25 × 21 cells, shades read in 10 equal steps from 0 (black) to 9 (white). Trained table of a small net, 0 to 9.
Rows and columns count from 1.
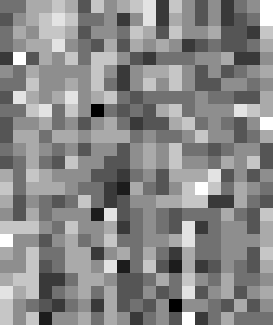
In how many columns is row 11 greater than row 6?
7
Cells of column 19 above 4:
11
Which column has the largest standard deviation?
14
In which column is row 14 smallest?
10
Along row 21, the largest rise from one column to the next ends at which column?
15
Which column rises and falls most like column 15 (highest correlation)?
1
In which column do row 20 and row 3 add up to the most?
21
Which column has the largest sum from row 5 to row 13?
6
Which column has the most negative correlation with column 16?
9
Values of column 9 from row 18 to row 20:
6 7 5
